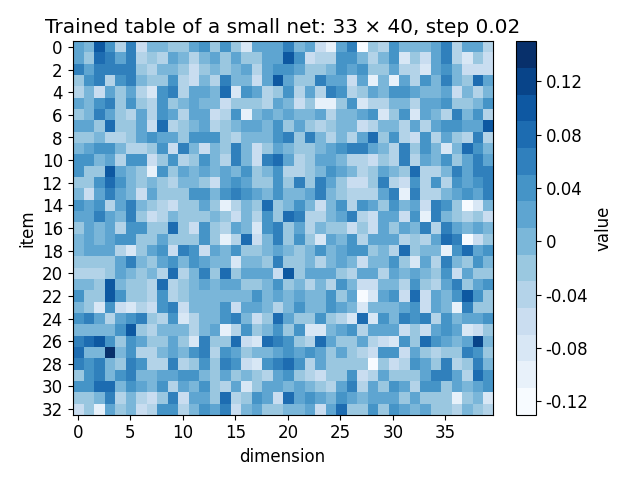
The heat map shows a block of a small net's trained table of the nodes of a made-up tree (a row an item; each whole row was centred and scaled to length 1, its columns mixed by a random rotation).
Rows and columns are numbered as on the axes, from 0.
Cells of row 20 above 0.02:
5
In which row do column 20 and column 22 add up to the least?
25
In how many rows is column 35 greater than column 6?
24
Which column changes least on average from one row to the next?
13
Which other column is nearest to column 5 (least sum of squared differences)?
35
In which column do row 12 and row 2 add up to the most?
3
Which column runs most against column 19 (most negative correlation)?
17
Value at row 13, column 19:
0.04
